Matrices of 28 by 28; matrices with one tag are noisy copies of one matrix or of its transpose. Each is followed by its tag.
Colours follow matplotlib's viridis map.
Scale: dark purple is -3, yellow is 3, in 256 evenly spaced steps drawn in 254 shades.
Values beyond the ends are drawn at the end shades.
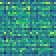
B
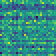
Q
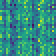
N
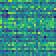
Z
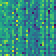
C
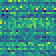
Z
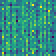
B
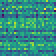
Z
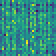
B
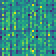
B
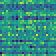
Q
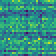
N
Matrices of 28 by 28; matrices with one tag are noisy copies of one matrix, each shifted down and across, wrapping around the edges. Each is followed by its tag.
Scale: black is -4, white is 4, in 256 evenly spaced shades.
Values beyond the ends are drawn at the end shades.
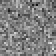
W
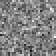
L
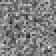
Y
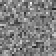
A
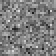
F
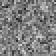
W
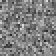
A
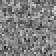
A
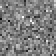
W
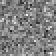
A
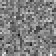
Y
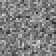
Y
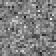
F
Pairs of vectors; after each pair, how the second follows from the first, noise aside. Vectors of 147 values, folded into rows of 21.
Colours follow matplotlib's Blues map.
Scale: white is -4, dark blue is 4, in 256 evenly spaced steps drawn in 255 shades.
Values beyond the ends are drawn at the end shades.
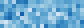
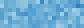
reversed, negated, shrunk.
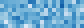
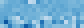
negated, partly zeroed.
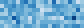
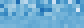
negated, partly zeroed.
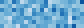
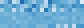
negated, partly zeroed.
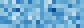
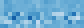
negated, partly zeroed.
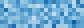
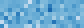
reversed, negated, partly zeroed.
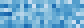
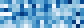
negated, scaled up.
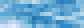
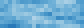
negated, shrunk.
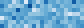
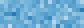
reversed, negated, shrunk.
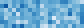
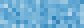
negated, shrunk.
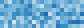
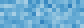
reversed, negated, shrunk.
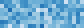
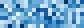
negated, scaled up.
